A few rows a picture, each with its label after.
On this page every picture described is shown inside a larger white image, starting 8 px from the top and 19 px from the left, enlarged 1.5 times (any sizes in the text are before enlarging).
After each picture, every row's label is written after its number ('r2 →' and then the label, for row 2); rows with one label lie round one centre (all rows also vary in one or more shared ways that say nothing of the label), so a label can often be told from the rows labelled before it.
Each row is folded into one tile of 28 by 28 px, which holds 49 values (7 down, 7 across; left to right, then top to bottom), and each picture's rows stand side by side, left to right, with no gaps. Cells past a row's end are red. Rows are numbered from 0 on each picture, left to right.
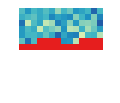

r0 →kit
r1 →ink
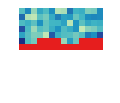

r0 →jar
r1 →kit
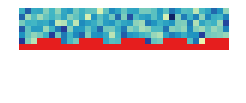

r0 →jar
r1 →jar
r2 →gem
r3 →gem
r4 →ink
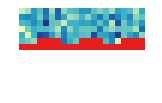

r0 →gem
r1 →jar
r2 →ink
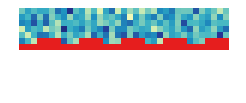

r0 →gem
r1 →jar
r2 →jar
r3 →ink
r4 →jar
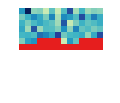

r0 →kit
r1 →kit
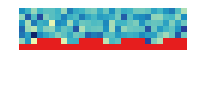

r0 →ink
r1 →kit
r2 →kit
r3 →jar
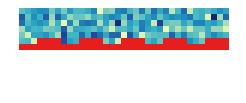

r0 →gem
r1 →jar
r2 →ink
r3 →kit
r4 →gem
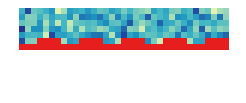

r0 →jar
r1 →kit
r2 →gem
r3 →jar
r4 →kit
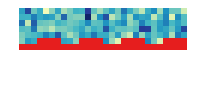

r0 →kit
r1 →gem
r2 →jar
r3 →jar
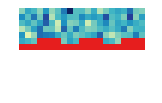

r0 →gem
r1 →kit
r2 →gem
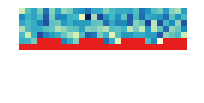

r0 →gem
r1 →gem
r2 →gem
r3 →ink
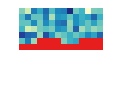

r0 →ink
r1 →kit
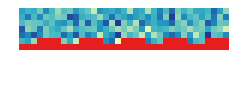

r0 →ink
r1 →ink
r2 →ink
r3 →gem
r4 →gem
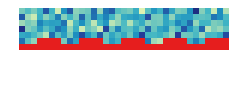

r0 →jar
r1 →kit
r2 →kit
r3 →jar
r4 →kit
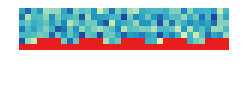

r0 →jar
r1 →kit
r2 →kit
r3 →ink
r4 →gem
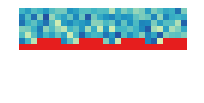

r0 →gem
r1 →gem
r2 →ink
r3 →ink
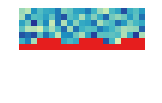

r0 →ink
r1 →jar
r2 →jar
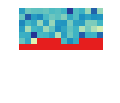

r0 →ink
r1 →kit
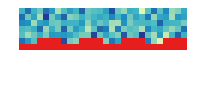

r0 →gem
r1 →jar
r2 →kit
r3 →jar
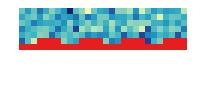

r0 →jar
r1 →kit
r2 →kit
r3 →jar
